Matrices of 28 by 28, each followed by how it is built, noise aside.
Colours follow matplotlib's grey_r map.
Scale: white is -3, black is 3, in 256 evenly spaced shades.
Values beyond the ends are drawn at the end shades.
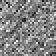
Hankel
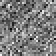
Hankel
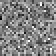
repeating columns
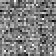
blocks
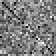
diagonal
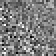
lower triangular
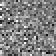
lower triangular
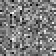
repeating rows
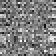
blocks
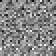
repeating columns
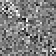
banded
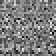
repeating columns
